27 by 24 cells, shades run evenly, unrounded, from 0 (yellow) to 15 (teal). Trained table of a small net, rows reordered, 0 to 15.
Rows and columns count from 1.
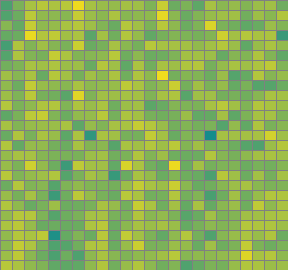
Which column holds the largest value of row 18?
10
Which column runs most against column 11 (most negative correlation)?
22
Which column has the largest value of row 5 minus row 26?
21
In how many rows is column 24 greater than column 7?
16
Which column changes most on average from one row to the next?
18
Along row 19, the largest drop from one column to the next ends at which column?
2
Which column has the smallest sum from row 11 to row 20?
12
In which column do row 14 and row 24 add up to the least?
23
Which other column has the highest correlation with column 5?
6
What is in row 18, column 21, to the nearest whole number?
9
